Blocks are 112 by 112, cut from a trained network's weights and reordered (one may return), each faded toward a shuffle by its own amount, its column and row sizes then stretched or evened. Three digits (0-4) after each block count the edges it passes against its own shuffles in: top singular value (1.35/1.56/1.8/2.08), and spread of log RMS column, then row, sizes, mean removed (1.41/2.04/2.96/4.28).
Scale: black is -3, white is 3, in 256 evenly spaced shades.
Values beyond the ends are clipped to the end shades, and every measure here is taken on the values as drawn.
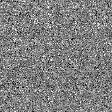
0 1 1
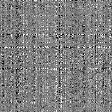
4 3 3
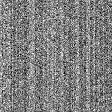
4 0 0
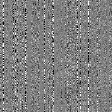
4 4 0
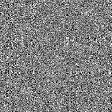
2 2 1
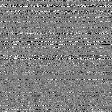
2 0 4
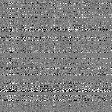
2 2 4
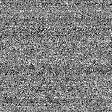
1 0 2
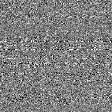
1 0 3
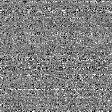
0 0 3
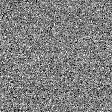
0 0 0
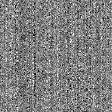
2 2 0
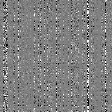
2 4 1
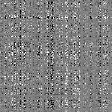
3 4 3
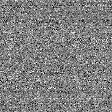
0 0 2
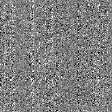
0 3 2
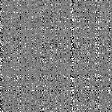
1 4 3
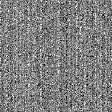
3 2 1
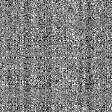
3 0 3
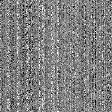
4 3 0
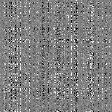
3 4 3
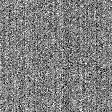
2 0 0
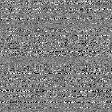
2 1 4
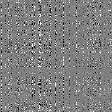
1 4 3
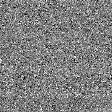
0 0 1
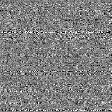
3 1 3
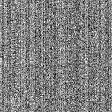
4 0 0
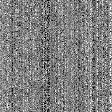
4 3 0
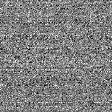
2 0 2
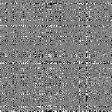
4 3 4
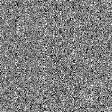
1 2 0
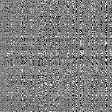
3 4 2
